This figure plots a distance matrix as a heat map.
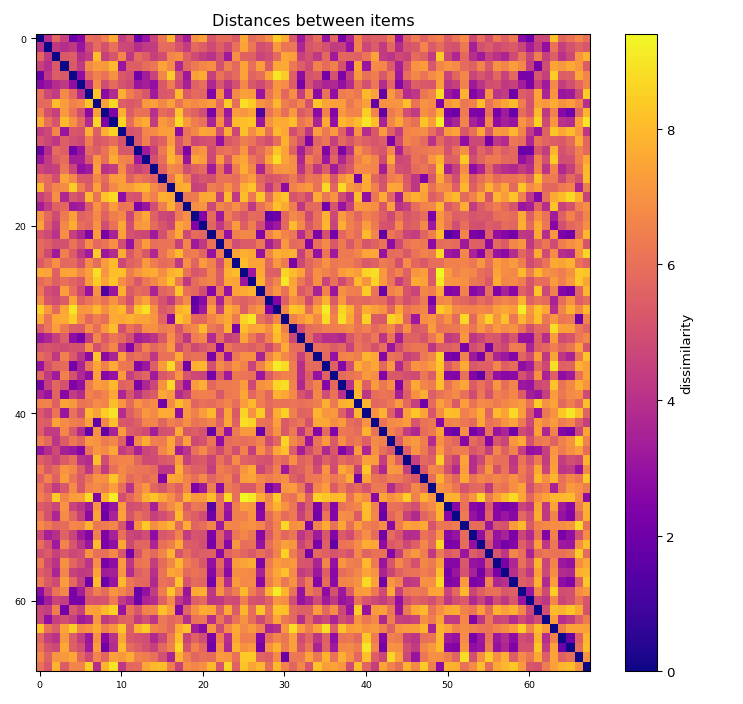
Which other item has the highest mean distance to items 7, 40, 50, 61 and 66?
25
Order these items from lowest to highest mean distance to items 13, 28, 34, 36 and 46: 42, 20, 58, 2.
42, 58, 2, 20
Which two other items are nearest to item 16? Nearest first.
30, 66
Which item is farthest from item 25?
49
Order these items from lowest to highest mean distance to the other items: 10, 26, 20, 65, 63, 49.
65, 20, 10, 26, 63, 49
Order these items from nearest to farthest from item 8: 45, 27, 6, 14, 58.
27, 58, 6, 14, 45
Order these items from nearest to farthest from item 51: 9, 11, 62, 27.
27, 9, 62, 11
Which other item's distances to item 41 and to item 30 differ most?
7
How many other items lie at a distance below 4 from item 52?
5
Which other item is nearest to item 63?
20
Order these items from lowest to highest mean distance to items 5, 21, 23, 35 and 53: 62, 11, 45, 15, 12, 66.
62, 12, 45, 11, 15, 66
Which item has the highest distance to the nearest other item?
45
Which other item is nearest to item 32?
5
